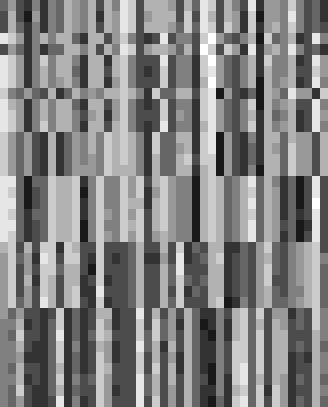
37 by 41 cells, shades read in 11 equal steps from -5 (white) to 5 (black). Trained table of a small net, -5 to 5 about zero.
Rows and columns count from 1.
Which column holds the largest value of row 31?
27
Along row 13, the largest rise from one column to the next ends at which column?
28
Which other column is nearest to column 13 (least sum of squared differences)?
40
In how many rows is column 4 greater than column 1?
31
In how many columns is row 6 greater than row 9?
18
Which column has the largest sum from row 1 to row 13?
33
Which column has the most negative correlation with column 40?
11
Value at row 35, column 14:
-1
